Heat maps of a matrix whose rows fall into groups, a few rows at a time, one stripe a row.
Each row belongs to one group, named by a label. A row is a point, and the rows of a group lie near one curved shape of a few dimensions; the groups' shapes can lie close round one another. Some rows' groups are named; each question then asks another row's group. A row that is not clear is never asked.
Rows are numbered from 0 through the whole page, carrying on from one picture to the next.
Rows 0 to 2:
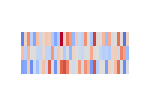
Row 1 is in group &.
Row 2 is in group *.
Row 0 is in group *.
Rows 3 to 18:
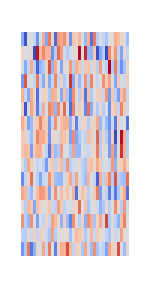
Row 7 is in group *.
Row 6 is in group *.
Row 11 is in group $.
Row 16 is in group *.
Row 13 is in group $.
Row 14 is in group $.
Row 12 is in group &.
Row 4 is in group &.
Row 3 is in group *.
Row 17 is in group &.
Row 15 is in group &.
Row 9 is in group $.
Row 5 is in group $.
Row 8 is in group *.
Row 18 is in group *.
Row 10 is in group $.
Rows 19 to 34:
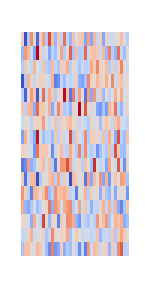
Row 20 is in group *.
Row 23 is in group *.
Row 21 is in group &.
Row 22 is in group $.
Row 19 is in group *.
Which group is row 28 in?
*
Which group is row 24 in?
&
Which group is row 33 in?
&
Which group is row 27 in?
&
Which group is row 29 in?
*
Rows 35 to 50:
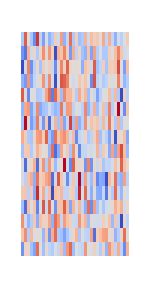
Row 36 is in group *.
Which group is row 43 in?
$
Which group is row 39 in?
$
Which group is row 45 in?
&
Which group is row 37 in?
*
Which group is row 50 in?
*
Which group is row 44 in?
*
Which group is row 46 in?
&
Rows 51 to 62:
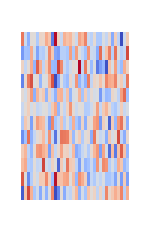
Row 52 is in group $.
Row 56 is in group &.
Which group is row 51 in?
$
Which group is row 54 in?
$
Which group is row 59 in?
$
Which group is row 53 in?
&
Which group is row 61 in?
$
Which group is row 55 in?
&
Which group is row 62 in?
$
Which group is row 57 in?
$
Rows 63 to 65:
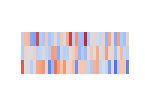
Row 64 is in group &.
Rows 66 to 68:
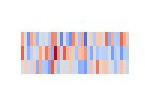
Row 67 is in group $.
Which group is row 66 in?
*
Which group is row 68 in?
&
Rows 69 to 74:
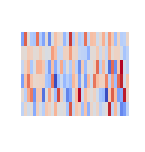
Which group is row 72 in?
$
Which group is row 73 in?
&
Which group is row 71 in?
$
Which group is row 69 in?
*
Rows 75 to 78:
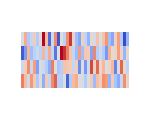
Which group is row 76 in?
*
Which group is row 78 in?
*
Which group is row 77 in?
&
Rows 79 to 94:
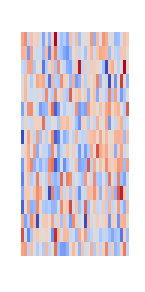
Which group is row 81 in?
&
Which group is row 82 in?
$
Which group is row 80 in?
*
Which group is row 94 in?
*
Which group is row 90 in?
$
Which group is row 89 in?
*
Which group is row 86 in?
$
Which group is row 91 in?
*
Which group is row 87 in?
&
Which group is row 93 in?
$
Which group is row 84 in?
$
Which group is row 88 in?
$
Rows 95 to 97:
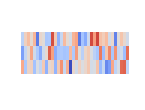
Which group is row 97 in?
&
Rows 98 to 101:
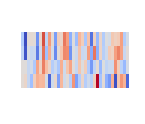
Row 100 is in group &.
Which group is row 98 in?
*
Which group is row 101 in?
$
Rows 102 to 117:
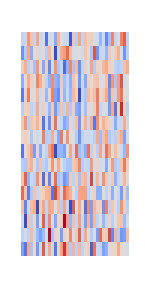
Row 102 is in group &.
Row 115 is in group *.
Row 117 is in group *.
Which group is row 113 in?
$
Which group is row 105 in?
$
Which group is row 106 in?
$
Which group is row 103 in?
*
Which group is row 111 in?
&
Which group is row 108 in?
*
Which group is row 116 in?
$
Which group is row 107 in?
$
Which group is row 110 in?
$
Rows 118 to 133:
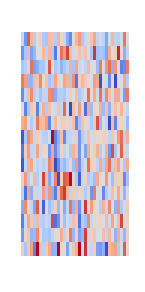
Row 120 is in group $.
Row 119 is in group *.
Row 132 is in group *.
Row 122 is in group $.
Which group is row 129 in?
*
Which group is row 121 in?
$
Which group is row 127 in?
$
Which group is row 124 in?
$
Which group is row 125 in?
$
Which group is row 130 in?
*
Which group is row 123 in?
*
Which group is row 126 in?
$
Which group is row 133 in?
&
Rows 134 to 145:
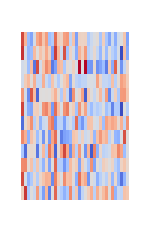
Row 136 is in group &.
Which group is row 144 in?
$
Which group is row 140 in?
$
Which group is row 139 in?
$
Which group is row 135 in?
$
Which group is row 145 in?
*
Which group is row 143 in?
*
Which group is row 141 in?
*
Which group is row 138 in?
*
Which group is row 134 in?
$
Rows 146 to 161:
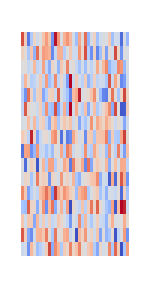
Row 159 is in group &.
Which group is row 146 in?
$
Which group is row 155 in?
*
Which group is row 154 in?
*
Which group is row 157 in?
$
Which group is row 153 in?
*
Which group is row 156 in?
$
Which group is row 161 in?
$
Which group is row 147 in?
&
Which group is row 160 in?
$
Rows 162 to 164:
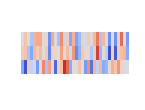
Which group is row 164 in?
*
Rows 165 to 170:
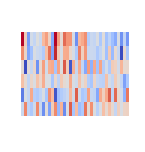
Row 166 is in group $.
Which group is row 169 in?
$
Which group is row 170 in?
*
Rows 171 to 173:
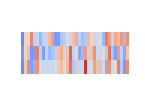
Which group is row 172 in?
*
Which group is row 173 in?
*
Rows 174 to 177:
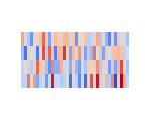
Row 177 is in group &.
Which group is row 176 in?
$
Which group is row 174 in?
$
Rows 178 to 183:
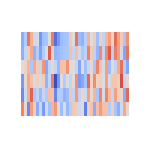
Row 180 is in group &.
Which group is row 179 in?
$
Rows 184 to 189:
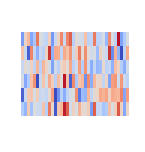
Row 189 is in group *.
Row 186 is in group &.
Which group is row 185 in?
$
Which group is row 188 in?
$
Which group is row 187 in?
*
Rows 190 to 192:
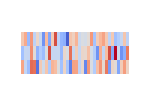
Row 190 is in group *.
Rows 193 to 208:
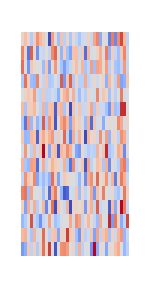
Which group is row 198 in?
&
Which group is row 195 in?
*
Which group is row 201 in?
&
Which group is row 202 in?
*
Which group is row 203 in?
&
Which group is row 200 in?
*
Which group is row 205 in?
&
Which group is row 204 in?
*
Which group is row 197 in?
&
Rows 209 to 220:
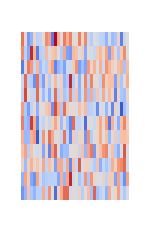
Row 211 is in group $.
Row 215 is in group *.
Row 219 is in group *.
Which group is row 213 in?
*
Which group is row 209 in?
$
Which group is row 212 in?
*
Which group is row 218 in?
&
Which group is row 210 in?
*
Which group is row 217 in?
*
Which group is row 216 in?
*
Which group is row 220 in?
*
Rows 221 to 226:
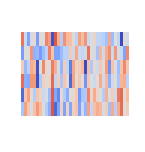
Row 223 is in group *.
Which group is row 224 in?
*
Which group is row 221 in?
$
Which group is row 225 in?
$
